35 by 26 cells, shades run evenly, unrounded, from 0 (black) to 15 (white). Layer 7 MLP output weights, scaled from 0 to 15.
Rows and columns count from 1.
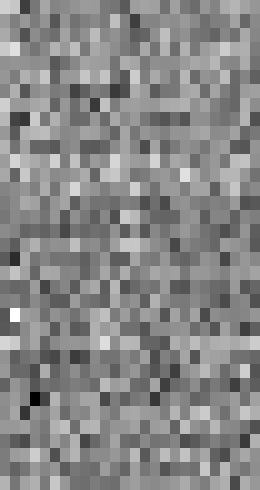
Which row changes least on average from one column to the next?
5
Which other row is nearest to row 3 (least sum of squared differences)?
2
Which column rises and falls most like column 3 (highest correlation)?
19
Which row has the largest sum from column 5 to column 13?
12
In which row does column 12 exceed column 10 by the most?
13
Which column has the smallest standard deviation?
7
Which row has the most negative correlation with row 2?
16
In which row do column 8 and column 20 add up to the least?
26
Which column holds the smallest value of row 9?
3
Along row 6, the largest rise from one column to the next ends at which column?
14
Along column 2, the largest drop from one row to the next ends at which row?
24
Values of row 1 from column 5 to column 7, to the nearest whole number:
10 8 8
